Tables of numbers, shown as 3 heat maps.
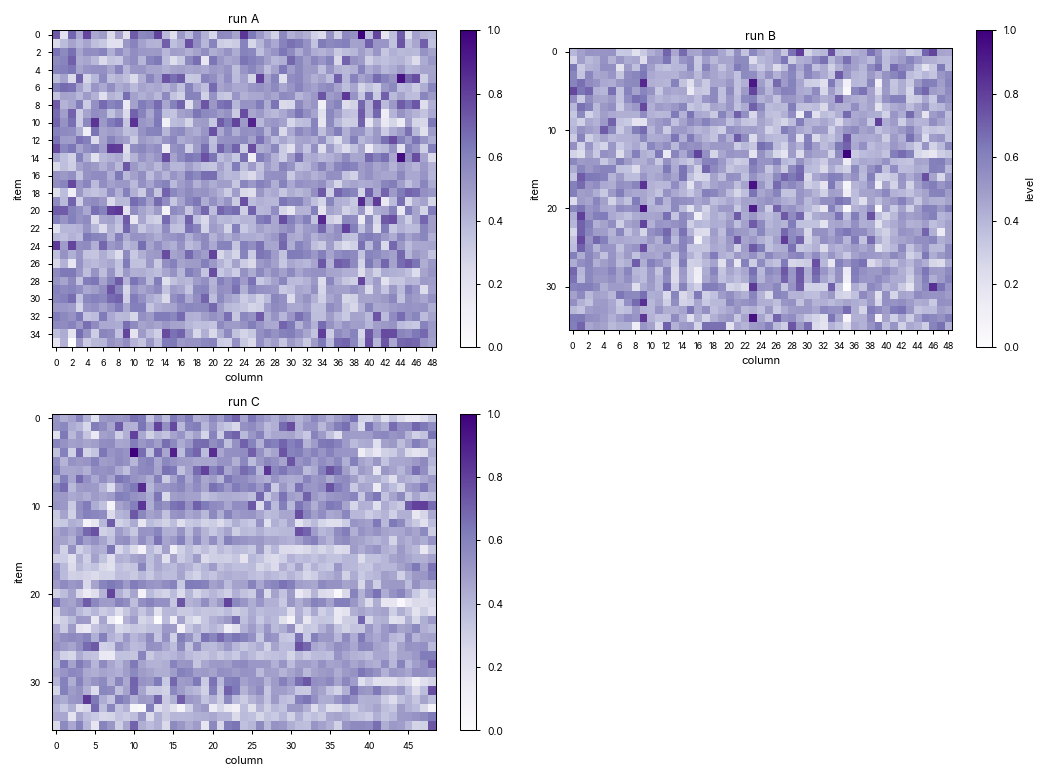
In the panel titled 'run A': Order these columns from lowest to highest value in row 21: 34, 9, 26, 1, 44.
44, 1, 26, 9, 34
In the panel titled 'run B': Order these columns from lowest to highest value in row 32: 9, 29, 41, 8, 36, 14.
14, 29, 36, 41, 8, 9
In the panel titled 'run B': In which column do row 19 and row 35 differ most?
8
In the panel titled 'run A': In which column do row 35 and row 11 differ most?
2
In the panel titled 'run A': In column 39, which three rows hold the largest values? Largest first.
0, 19, 28
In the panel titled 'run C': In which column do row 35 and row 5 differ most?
5
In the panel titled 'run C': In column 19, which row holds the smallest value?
35
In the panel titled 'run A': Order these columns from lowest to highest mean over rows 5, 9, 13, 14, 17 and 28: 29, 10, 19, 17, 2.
29, 17, 10, 2, 19
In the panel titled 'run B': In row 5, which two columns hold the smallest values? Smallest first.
35, 15
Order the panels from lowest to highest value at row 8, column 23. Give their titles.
run B, run A, run C
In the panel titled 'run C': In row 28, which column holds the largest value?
48
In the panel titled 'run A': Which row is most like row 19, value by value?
9
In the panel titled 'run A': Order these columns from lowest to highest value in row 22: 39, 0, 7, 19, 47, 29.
0, 19, 39, 7, 29, 47
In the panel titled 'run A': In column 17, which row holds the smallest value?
8
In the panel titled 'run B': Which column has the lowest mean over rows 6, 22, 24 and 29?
16
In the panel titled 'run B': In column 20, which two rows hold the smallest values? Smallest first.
35, 30
